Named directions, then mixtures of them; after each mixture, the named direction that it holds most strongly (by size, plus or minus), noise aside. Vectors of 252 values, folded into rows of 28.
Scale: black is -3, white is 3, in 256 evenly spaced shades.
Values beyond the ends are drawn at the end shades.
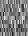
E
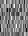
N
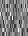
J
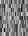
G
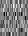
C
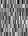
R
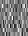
J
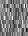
J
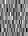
N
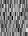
J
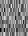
E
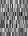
C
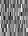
G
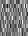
J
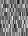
R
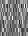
J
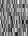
R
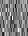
J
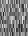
E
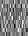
J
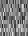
E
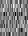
C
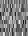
E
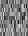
E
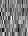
J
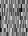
G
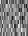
E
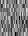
R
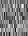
E
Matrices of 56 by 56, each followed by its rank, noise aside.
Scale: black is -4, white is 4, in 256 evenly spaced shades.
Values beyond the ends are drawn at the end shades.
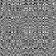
three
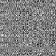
six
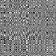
three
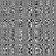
three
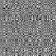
four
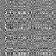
three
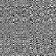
six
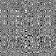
five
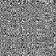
six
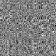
seven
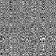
six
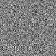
seven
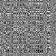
five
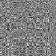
six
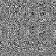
seven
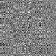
six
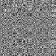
seven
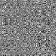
seven
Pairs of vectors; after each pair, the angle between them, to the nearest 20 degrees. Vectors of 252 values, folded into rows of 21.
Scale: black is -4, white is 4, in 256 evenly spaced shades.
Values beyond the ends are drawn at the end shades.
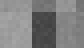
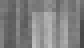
140 degrees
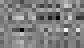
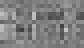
60 degrees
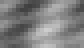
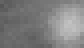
80 degrees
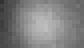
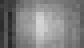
20 degrees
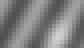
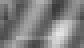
20 degrees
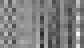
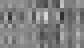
60 degrees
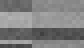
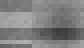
40 degrees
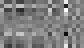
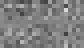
40 degrees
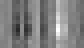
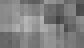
120 degrees
